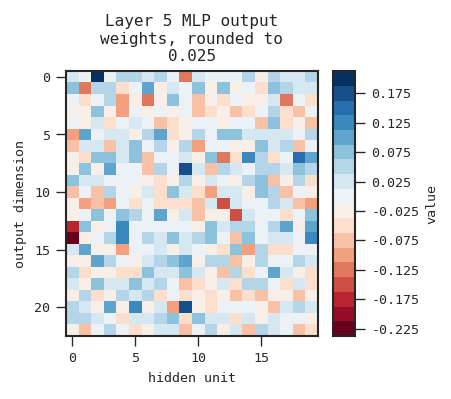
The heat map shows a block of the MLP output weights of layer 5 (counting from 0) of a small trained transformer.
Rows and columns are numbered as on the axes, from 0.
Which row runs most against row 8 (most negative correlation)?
0
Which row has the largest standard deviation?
14
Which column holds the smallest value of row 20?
8
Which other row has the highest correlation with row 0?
18
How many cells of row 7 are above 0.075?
3
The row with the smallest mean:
11
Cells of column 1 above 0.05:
4
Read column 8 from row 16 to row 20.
0.075 0.025 0 0 -0.1
